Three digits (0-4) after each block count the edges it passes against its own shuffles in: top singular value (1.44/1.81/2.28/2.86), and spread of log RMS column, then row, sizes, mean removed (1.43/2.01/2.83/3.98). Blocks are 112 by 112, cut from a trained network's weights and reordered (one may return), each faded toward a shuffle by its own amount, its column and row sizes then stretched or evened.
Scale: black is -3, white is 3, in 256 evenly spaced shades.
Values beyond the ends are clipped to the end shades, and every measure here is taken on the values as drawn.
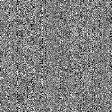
1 3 1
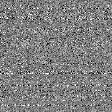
0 1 3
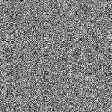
3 1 1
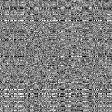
4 0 3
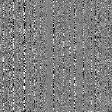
1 4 0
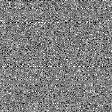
1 0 3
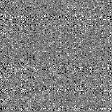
0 3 3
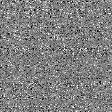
0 0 3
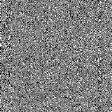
0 3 1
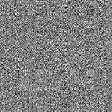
3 2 2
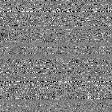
2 0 4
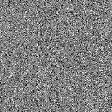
2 1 0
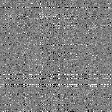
3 2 3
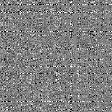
3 3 3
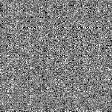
1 1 3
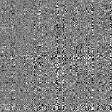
3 4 3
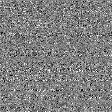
0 0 3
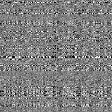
3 0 4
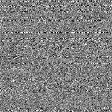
3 0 3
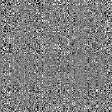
2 4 3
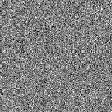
3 0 0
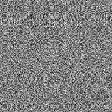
3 0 1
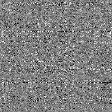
1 2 3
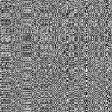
4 3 0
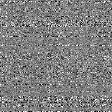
0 2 4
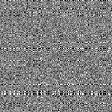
4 2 3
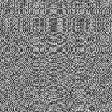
4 0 1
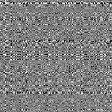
4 2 4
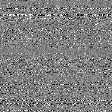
2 0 4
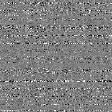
0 1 4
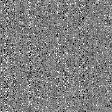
0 3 1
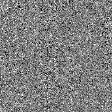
0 2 0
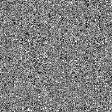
0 2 2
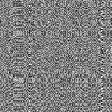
4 2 0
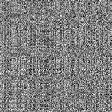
3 0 2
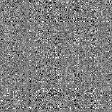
0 3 3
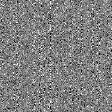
1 3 0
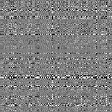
4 2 4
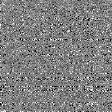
2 2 3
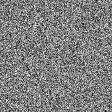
0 1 0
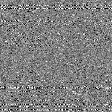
3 0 3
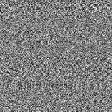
3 0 2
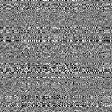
4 1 4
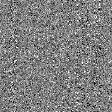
1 2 0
